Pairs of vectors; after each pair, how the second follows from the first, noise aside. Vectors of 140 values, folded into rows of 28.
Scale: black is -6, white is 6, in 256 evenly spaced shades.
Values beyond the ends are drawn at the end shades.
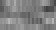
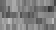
copied.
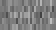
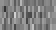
reversed, negated.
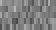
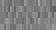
wrapped around, shrunk.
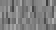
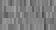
wrapped around, shrunk.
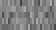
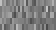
reversed, negated.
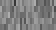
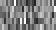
negated, scaled up.
